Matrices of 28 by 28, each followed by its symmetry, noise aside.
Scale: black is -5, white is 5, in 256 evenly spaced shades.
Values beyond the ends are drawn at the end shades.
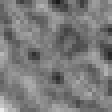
symmetric across the other diagonal.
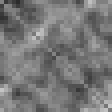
symmetric.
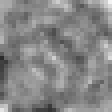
symmetric across the other diagonal.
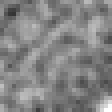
symmetric.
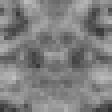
mirrored left to right.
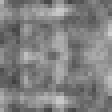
mirrored top to bottom.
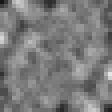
same after a half turn.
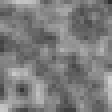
symmetric across the other diagonal.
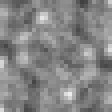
same after a half turn.
